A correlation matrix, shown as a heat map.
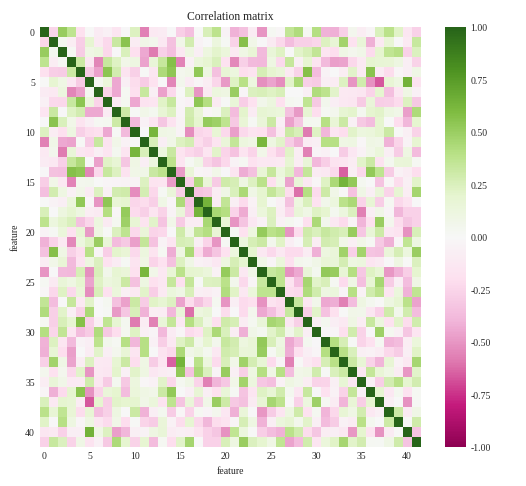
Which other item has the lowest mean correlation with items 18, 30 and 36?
22
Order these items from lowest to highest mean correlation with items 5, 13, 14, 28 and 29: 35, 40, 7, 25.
25, 35, 40, 7
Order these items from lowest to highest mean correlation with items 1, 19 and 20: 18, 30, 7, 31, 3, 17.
7, 3, 17, 30, 31, 18
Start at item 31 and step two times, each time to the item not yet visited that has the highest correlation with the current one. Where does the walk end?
11
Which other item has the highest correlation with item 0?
2
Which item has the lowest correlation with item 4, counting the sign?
6
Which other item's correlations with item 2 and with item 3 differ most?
14
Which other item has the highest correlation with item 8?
41
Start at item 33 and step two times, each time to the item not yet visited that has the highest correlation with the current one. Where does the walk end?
34
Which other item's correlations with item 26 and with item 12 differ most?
29
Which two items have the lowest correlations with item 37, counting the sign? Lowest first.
5, 40
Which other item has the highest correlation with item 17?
18
